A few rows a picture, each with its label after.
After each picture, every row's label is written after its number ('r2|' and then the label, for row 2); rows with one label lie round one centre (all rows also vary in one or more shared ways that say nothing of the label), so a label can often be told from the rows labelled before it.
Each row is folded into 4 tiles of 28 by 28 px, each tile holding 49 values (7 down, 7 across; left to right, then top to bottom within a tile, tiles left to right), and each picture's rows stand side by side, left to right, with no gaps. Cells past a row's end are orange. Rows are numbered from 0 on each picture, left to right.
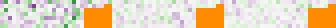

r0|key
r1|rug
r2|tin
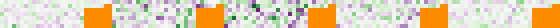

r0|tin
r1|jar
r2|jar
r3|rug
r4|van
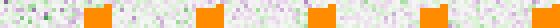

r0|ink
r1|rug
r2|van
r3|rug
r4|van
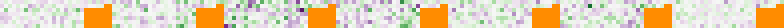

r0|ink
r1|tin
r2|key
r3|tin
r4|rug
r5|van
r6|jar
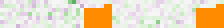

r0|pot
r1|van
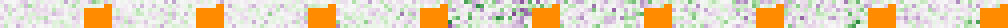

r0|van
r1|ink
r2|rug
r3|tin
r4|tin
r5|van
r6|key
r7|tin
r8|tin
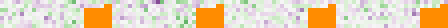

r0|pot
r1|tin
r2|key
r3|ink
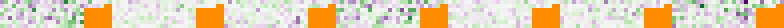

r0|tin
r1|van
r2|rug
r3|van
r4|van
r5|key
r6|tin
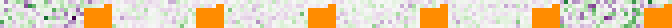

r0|rug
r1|tin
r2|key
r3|ink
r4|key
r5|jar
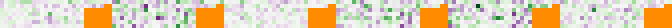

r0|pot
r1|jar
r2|tin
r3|jar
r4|van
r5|key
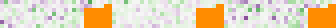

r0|jar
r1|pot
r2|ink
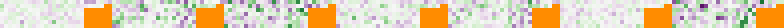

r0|rug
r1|van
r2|jar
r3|ink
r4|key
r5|van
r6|tin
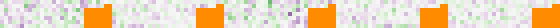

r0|van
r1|pot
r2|jar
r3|tin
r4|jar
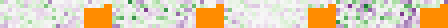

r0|jar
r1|jar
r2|key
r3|van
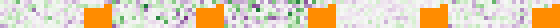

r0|ink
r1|rug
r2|jar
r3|van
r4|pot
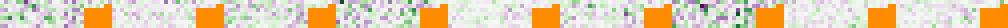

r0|jar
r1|jar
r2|van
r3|jar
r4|rug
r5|jar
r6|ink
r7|tin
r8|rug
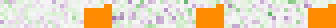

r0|jar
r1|rug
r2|rug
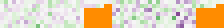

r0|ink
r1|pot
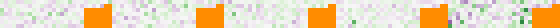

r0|pot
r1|van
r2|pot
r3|rug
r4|ink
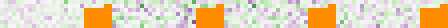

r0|tin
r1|van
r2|van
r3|pot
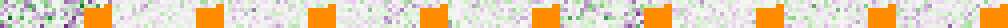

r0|ink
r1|pot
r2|tin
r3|pot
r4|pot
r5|van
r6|van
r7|jar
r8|tin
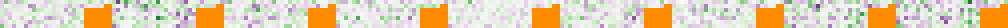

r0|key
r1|rug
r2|key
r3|tin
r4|pot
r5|pot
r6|pot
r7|jar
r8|pot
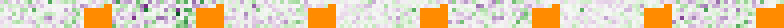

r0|rug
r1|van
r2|rug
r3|ink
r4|key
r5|tin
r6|van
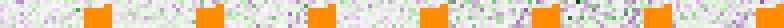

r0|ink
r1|ink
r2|jar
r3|van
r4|rug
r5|tin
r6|rug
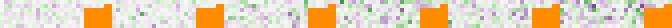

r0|pot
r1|pot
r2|jar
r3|van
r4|tin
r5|pot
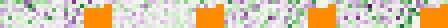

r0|ink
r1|jar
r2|jar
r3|van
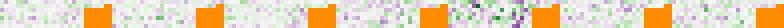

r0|tin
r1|ink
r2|jar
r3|van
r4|jar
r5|key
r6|key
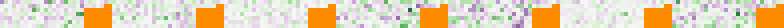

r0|key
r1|jar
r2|rug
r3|rug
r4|van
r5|ink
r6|van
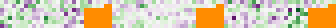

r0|key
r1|van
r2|van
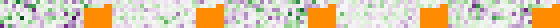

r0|pot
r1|jar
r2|ink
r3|pot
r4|van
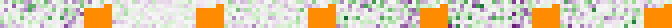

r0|pot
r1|jar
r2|jar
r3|pot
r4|pot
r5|jar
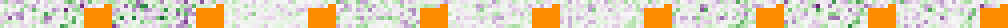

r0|van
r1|jar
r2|pot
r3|van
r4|key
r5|tin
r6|key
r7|key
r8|jar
